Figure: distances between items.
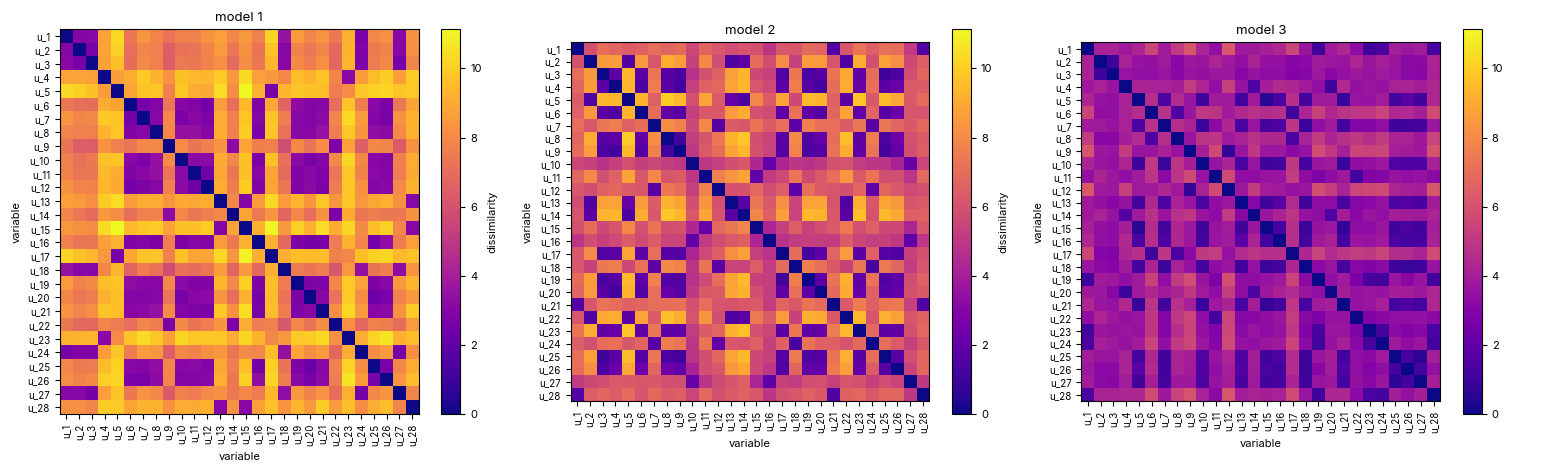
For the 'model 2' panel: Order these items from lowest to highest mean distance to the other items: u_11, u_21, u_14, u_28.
u_28, u_21, u_11, u_14
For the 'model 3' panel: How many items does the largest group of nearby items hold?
11
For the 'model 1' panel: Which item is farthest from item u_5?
u_15
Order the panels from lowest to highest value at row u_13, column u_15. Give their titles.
model 3, model 1, model 2
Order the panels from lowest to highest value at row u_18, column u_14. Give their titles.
model 3, model 2, model 1
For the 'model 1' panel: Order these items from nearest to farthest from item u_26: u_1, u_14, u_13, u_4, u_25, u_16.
u_25, u_16, u_14, u_1, u_13, u_4
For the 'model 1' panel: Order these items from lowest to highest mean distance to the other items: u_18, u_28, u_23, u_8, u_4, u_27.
u_8, u_18, u_27, u_28, u_4, u_23
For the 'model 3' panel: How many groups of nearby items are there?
7
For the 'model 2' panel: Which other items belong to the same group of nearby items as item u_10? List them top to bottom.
u_16, u_27
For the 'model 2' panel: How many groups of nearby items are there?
6
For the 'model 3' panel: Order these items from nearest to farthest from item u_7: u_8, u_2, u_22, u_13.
u_13, u_22, u_2, u_8
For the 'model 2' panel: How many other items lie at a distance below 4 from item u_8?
10
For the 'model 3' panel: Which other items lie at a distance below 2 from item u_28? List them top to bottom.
u_1, u_19, u_23, u_24
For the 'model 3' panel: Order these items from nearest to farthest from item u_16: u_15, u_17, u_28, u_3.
u_15, u_3, u_28, u_17
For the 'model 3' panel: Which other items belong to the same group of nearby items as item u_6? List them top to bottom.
u_8, u_17
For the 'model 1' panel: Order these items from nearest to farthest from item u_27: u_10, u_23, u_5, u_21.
u_10, u_21, u_23, u_5
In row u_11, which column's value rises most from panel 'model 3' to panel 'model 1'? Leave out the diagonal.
u_23
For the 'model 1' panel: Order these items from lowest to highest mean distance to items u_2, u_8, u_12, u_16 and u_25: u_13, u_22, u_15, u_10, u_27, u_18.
u_10, u_18, u_27, u_22, u_13, u_15
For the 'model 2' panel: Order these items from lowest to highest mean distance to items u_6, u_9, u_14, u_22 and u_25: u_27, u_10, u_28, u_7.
u_10, u_27, u_28, u_7
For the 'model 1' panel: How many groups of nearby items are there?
6
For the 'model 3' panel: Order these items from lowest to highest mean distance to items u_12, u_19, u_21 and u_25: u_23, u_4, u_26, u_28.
u_26, u_23, u_28, u_4
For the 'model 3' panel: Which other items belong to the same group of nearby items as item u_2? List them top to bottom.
u_3
